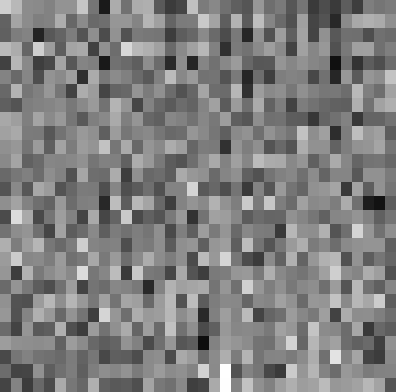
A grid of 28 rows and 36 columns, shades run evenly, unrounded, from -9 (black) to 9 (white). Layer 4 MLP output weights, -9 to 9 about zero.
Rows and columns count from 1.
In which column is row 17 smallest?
26
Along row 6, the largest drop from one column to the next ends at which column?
8
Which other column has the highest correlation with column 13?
1
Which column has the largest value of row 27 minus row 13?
21
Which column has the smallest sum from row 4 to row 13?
31
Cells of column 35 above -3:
24
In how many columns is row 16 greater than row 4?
12
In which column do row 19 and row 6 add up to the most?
9
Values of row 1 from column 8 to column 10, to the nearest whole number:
5 -1 -7
